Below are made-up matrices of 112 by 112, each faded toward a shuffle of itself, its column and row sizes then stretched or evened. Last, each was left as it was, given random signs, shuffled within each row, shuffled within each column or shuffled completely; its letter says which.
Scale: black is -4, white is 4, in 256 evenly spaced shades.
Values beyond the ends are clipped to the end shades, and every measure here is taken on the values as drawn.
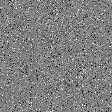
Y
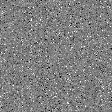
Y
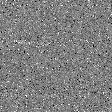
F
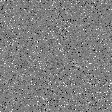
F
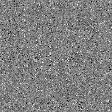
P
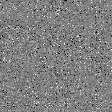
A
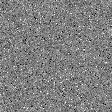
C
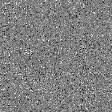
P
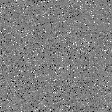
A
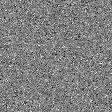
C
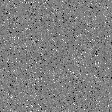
Y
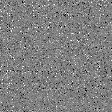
A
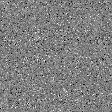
F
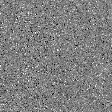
Y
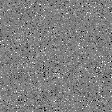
A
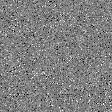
F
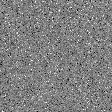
C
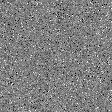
C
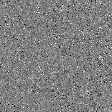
Y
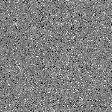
A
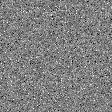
C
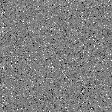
Y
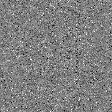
Y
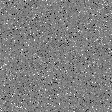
C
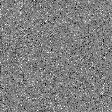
Y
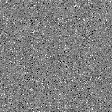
A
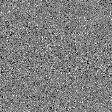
P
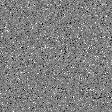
F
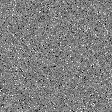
C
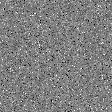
C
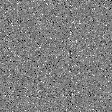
P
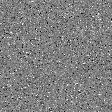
C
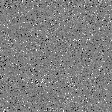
F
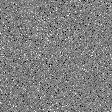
C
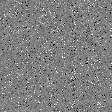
Y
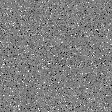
F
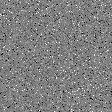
C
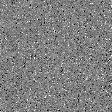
Y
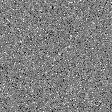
C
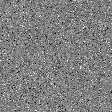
C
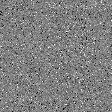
Y
